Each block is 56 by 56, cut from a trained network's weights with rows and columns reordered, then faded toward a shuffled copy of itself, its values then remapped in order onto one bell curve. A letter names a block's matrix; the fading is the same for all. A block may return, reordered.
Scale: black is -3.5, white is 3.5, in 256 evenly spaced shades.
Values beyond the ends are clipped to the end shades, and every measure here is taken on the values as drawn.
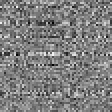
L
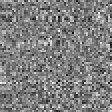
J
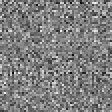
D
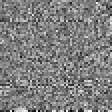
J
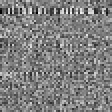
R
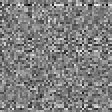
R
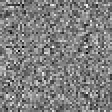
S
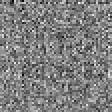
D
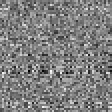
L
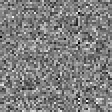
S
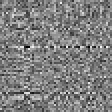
R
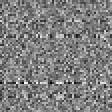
J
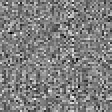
S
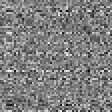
L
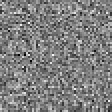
S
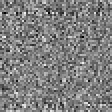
D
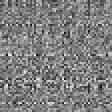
L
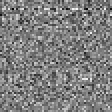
J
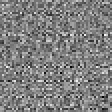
L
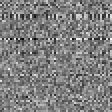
R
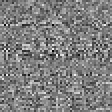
L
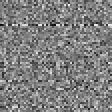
J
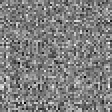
D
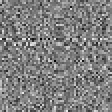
J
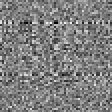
R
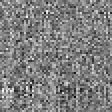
D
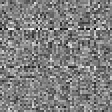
R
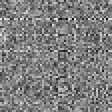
R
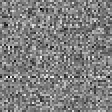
J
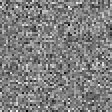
S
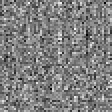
D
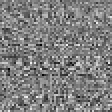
L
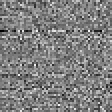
J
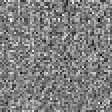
D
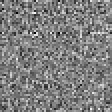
D
